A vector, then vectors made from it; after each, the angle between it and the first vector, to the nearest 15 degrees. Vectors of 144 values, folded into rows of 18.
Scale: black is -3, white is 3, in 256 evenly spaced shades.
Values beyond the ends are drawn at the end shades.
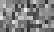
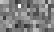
60 degrees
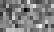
135 degrees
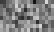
150 degrees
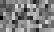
165 degrees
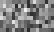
15 degrees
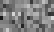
120 degrees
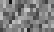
45 degrees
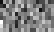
120 degrees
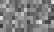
45 degrees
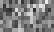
120 degrees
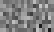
60 degrees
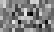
45 degrees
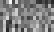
90 degrees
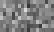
15 degrees
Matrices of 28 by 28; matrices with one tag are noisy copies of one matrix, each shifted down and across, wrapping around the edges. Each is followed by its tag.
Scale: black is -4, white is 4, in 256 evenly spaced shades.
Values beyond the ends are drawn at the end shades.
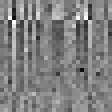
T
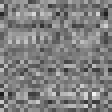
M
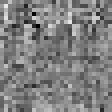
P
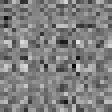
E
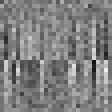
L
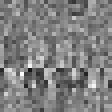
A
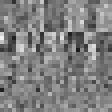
A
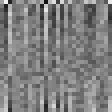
T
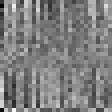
L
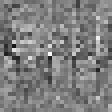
P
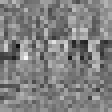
A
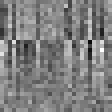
L
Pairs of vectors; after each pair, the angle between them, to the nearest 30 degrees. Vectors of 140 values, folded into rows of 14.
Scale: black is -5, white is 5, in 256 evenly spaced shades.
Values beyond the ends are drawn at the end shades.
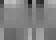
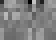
30 degrees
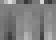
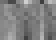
150 degrees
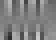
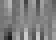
30 degrees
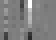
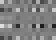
90 degrees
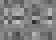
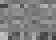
60 degrees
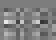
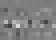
60 degrees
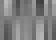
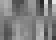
30 degrees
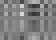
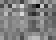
30 degrees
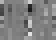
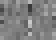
30 degrees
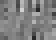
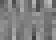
60 degrees
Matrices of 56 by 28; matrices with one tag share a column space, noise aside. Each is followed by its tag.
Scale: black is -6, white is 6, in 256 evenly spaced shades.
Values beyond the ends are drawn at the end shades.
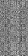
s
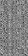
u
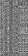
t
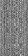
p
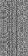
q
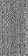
p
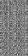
u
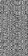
u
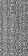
u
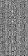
s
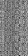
s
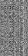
q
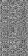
q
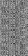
s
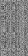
q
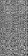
u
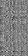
s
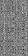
u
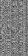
t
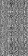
s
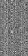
t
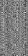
p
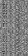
t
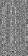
s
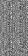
q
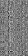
s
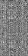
q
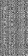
p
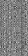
q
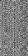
q
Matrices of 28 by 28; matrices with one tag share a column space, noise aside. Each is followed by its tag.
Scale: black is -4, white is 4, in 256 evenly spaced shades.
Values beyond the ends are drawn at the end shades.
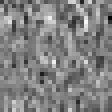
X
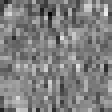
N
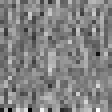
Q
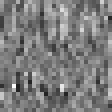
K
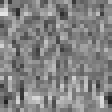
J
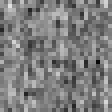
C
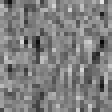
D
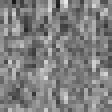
C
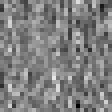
K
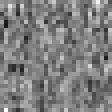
N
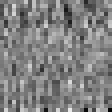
N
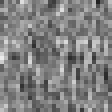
D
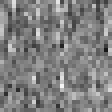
K
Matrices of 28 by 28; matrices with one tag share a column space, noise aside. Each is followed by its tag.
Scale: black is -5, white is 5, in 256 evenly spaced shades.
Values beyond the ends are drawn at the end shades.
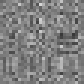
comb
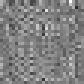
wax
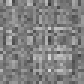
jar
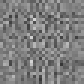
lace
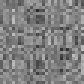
jar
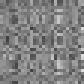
jar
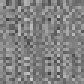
wax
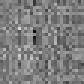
jar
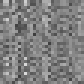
wax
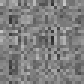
jar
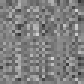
wax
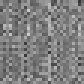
wax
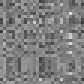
comb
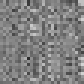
wax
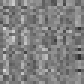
jar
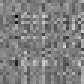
lace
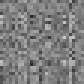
lace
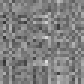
lace
